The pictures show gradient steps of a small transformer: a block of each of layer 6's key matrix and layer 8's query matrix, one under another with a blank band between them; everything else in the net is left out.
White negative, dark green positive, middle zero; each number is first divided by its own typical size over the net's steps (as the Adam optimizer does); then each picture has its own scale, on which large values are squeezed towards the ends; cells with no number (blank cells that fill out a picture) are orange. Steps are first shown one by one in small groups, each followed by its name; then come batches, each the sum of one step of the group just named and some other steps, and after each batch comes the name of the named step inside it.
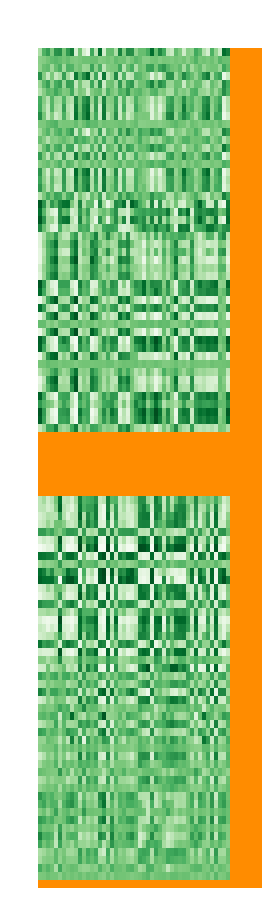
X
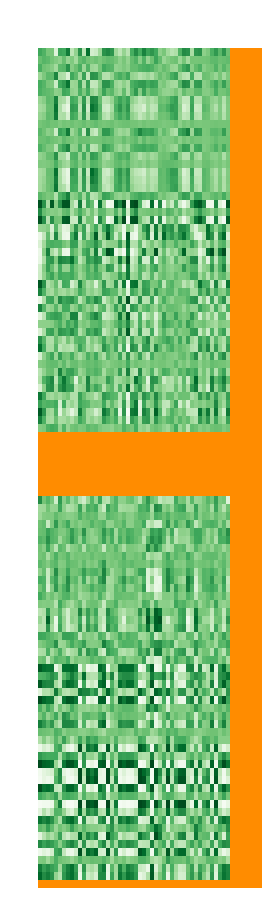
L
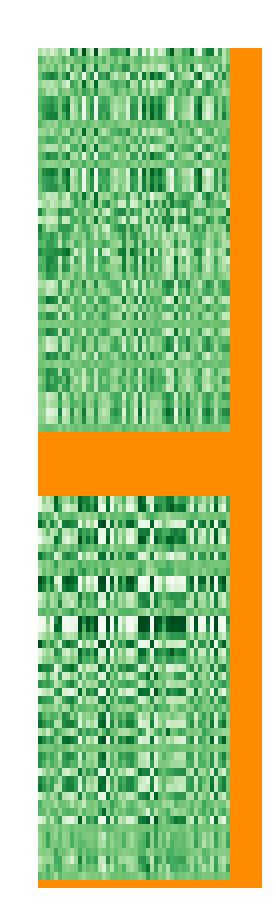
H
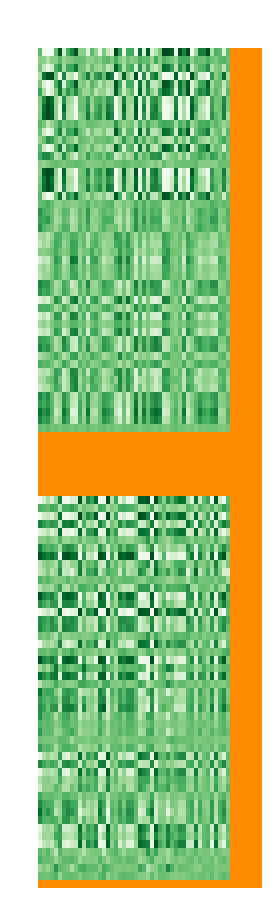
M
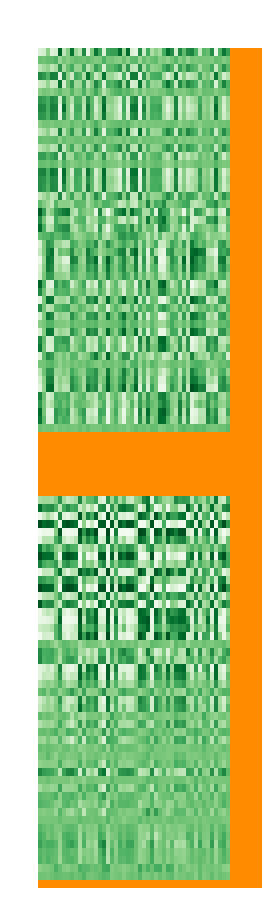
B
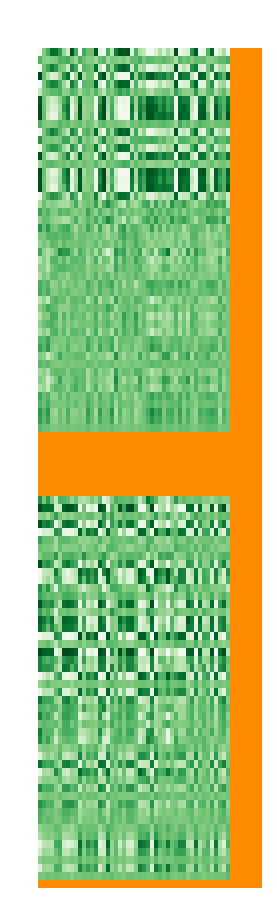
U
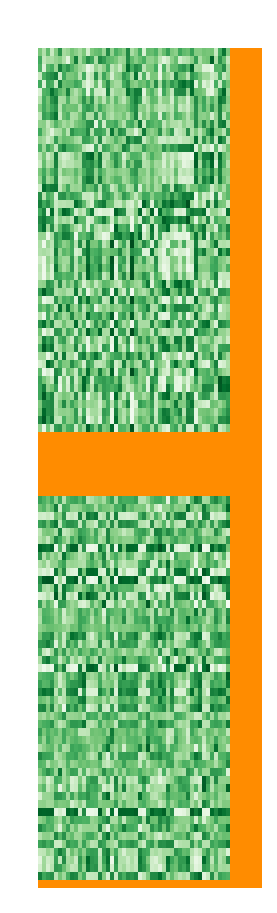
B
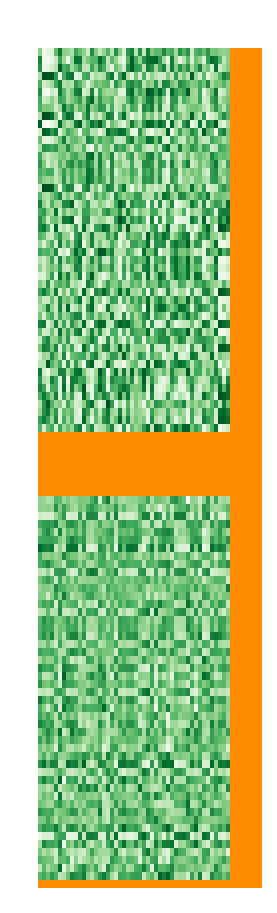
M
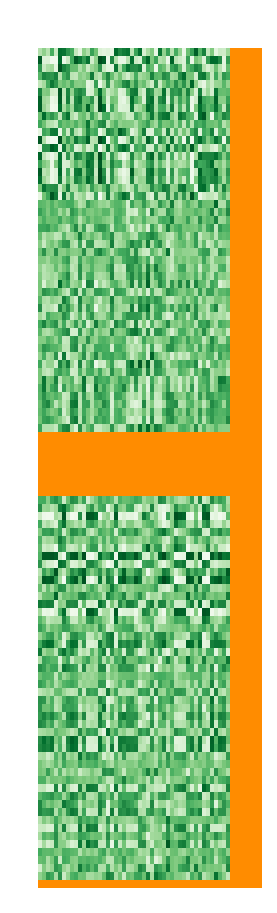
U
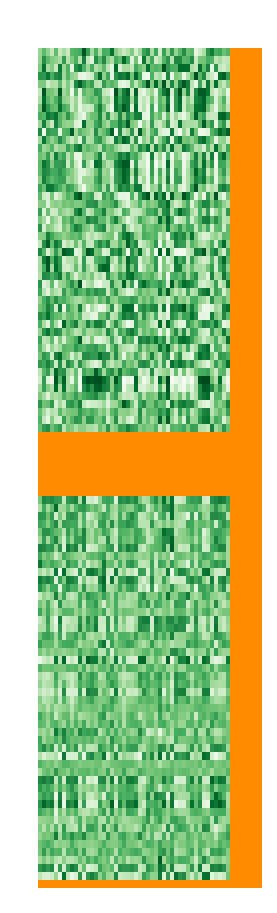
H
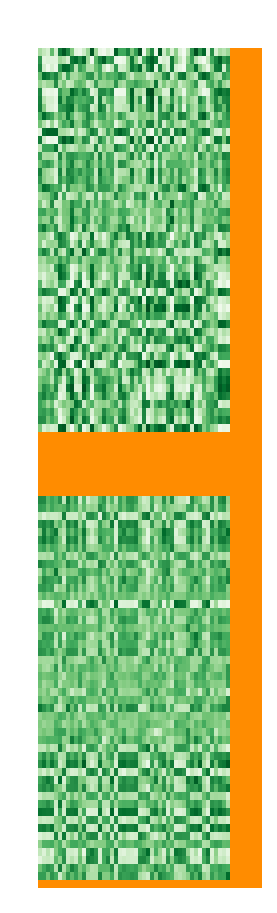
U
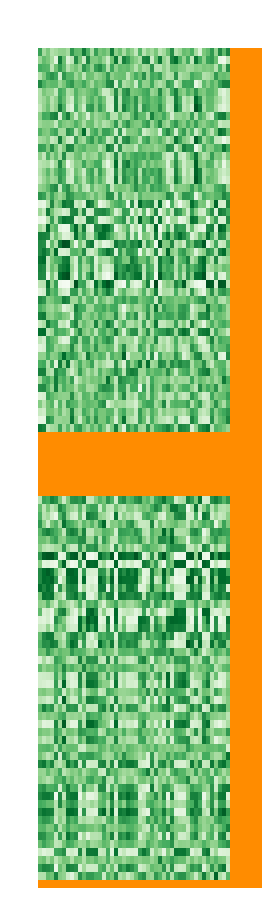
H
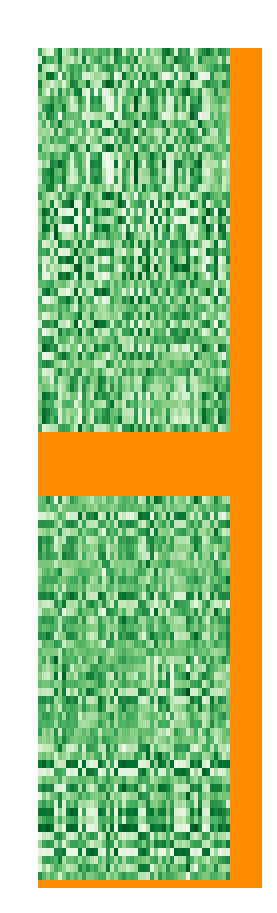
M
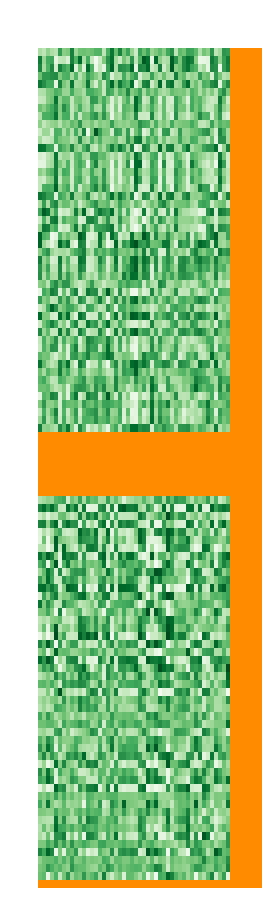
B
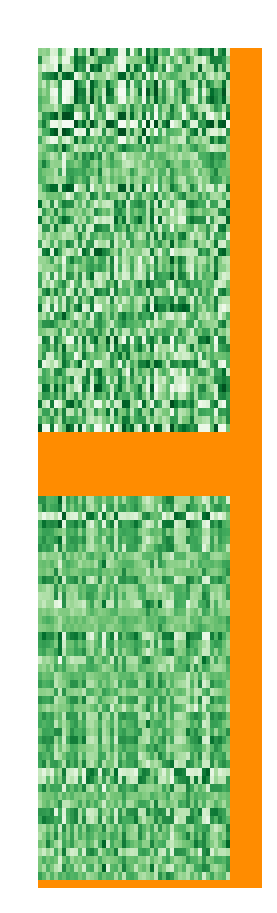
L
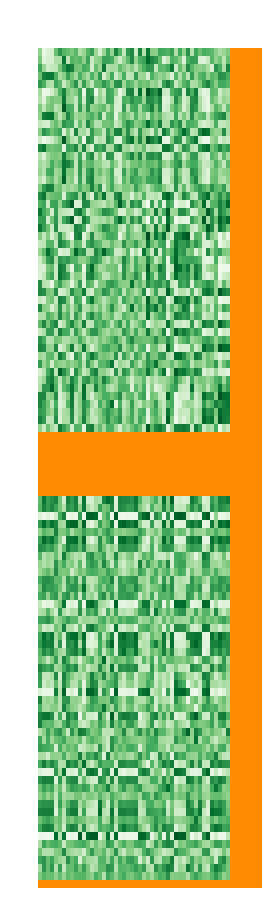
M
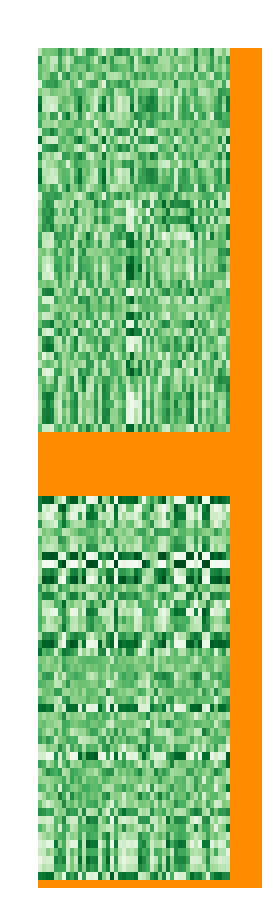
U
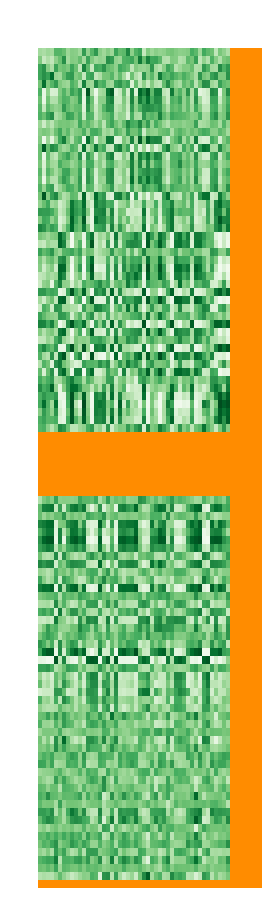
H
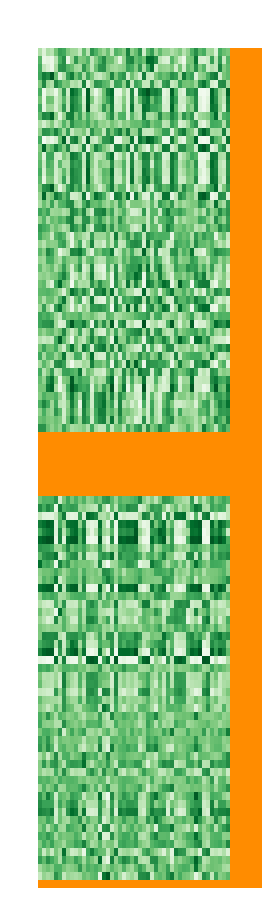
B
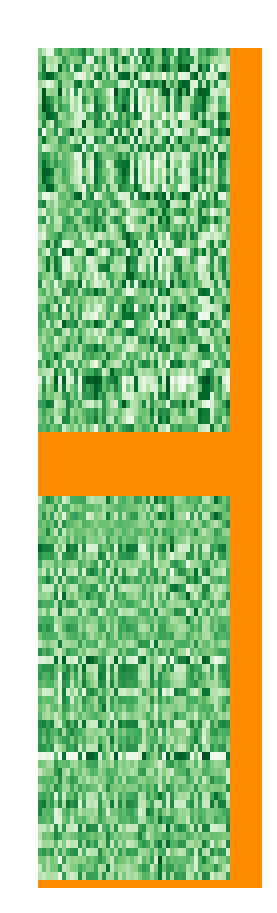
M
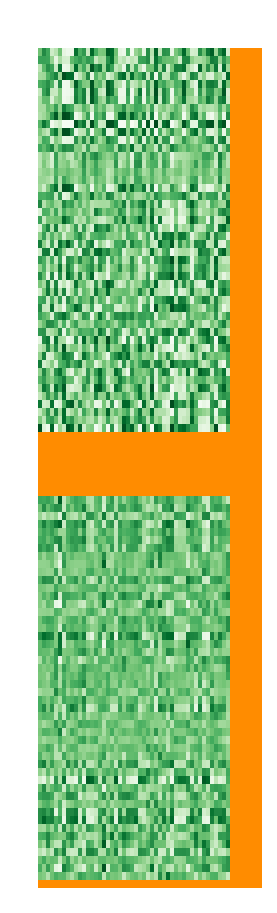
L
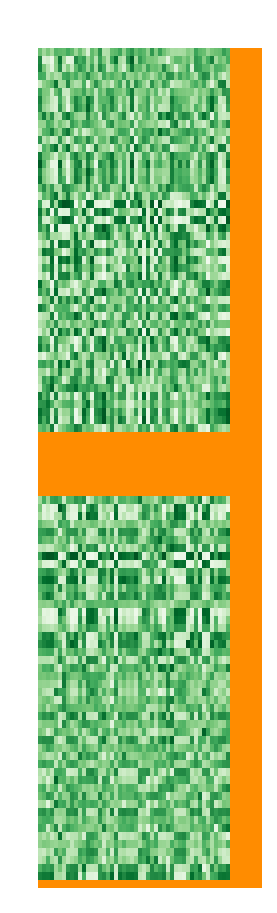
X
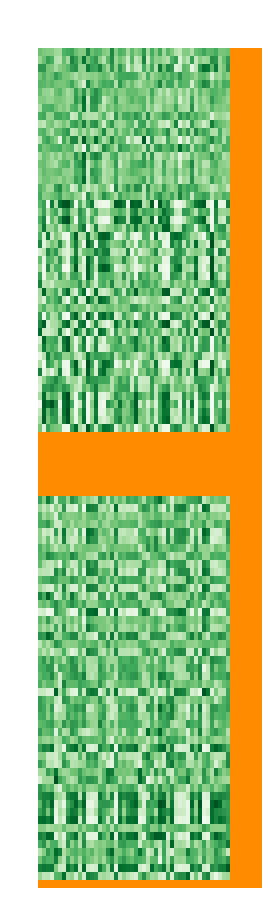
L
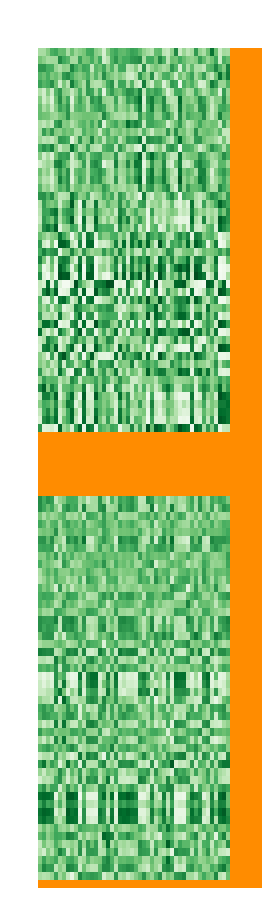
U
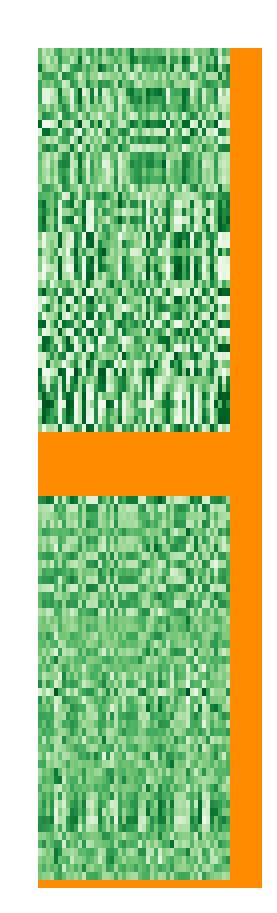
X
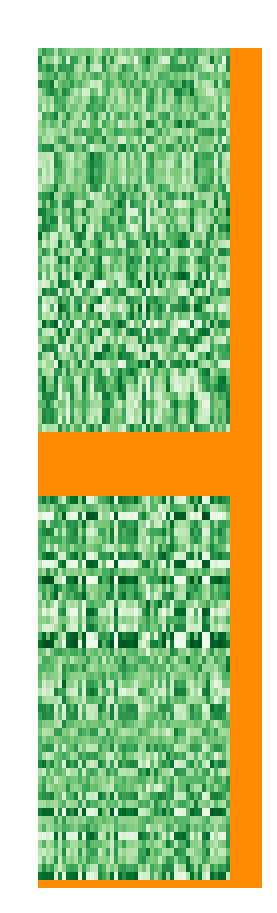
L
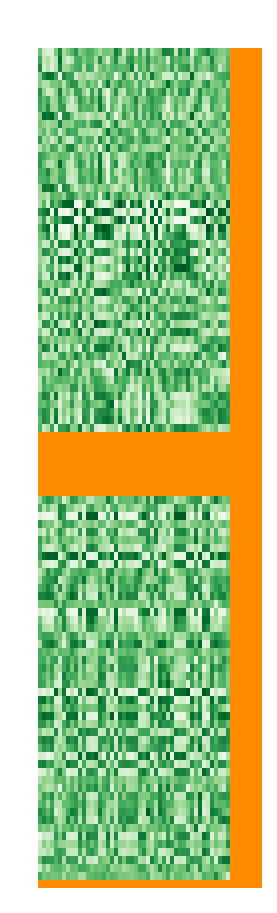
M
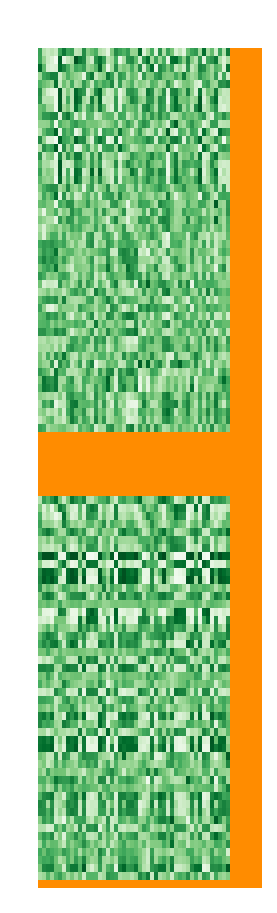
H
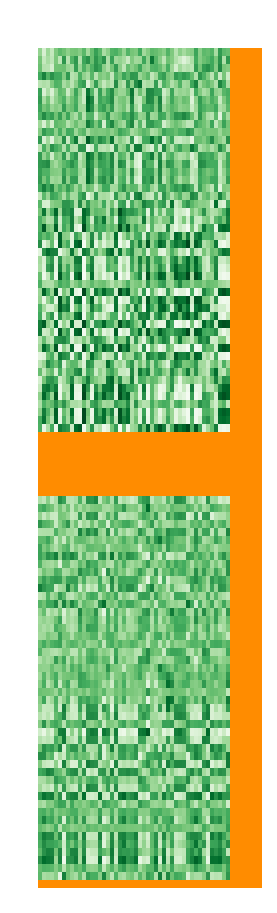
B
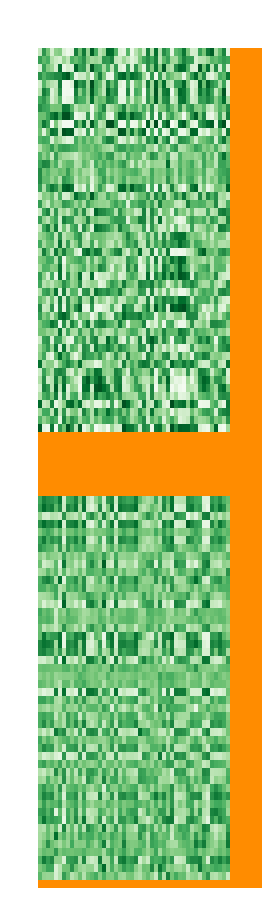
U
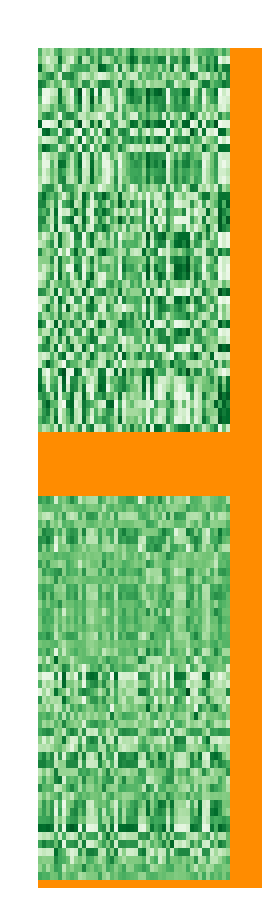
L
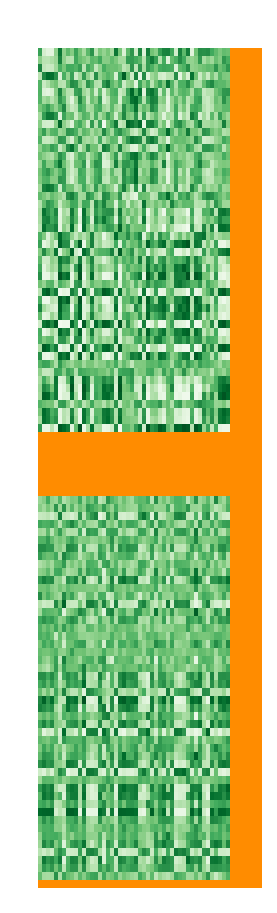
M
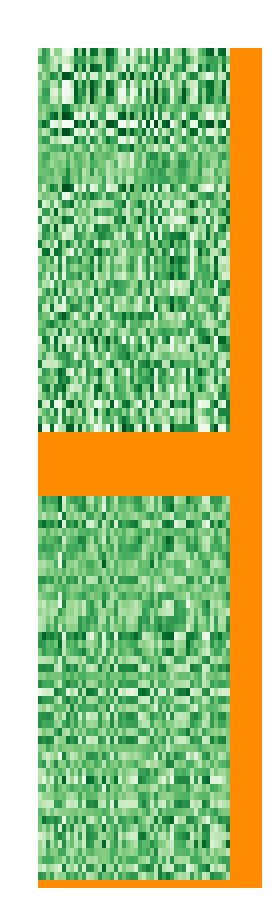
H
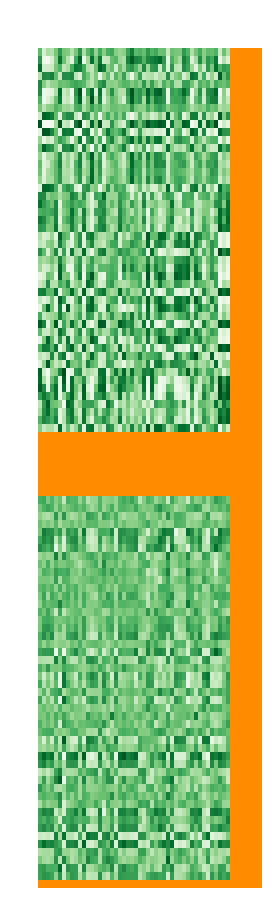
L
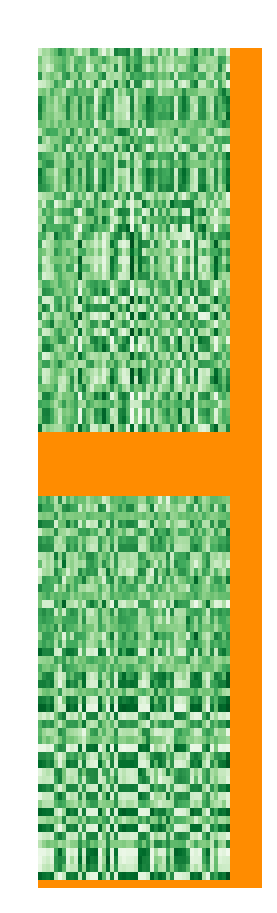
U
